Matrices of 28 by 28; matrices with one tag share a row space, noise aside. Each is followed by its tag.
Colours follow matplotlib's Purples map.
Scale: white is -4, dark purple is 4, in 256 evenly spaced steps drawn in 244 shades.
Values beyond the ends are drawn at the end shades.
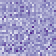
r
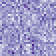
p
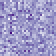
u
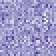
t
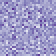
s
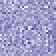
r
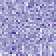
s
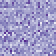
r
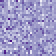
u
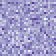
p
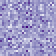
u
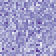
s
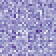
s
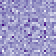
p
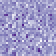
s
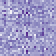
u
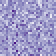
s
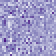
u
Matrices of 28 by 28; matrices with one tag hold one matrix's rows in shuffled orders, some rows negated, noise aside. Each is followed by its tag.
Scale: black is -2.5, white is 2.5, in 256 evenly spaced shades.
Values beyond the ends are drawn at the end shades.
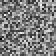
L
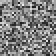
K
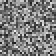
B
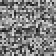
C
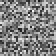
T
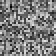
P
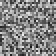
T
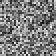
P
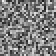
L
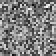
B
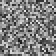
L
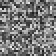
C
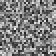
P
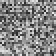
C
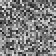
P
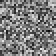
P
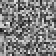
T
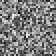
B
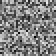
T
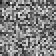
T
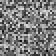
T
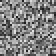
P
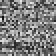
C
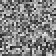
K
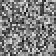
L
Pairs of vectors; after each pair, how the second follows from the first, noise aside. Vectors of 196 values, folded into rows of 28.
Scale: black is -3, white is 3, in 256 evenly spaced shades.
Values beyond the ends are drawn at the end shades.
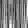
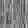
wrapped around, negated, shrunk.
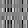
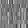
wrapped around, negated, shrunk.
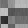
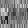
partly zeroed.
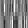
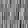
wrapped around, negated, shrunk.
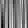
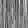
reversed, negated, shrunk.
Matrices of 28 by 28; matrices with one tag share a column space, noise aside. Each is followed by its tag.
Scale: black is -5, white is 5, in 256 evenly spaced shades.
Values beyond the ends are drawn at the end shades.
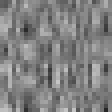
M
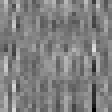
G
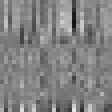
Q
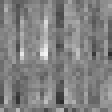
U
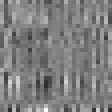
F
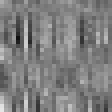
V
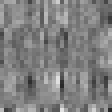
F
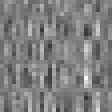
M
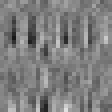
V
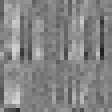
U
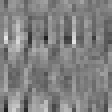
V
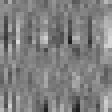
V
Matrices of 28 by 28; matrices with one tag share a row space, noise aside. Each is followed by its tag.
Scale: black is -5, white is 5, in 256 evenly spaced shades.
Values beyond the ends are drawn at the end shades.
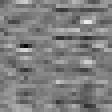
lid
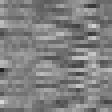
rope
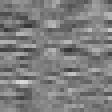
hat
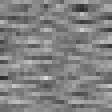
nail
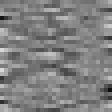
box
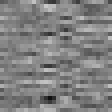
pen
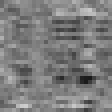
lid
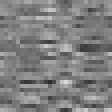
pen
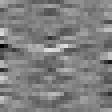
box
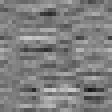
pen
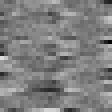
box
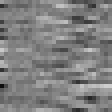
rope
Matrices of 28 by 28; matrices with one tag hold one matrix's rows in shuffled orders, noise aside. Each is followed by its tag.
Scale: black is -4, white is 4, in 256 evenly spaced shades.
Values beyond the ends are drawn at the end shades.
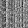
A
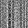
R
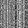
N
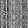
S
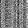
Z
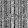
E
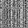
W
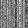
N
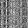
S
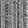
Z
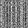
W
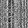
R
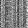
Z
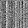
A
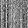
S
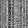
R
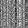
N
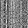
S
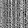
W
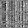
A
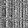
A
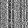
R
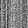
S
